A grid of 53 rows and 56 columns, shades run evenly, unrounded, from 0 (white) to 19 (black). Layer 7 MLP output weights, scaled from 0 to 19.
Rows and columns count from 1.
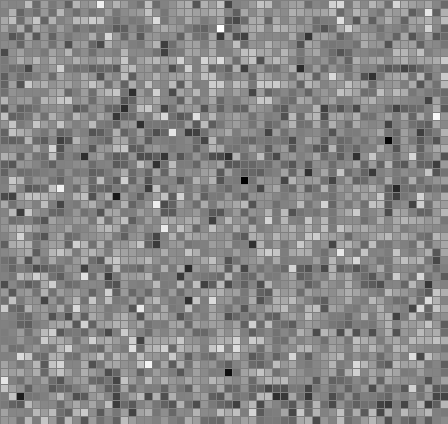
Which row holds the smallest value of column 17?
44
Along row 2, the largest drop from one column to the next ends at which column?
54
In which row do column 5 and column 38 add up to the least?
52
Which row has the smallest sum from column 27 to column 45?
11
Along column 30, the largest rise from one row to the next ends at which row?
21
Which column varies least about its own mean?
46
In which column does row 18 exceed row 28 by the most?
49
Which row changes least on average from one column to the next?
7
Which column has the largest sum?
31
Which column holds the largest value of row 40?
50
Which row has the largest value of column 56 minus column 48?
12
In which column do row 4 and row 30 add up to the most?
16
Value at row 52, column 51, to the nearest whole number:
5
